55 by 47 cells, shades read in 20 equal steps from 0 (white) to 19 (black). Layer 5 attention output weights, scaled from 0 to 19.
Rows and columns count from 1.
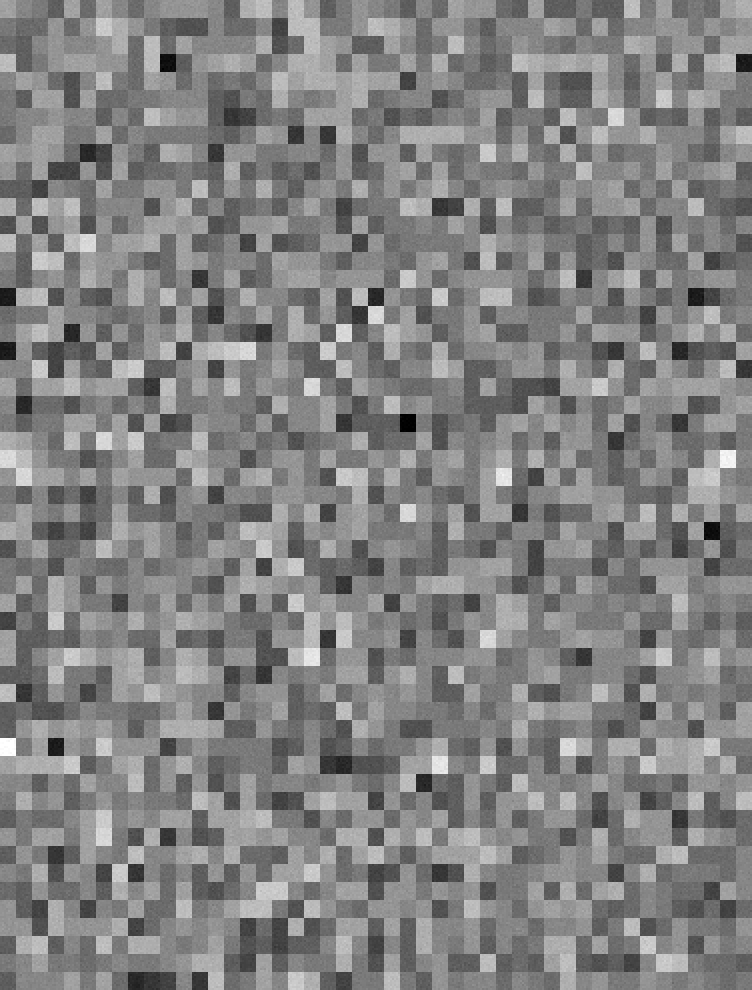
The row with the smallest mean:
27
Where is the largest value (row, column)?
24, 26
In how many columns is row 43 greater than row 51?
18
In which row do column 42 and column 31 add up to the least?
54
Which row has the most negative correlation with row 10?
13
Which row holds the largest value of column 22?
43
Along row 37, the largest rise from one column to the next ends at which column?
21
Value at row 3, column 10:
5
